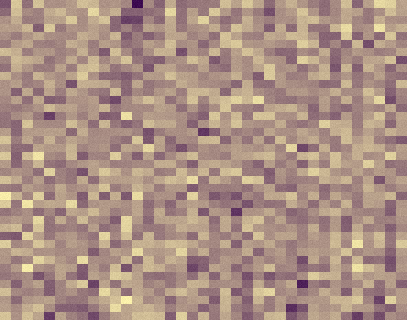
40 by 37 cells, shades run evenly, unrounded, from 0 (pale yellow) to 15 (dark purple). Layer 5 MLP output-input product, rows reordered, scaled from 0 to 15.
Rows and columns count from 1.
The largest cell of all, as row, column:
1, 13
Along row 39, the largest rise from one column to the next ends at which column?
27
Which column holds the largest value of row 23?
35
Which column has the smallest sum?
4
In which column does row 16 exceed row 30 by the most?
12
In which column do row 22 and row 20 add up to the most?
8
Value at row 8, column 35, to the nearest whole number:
5
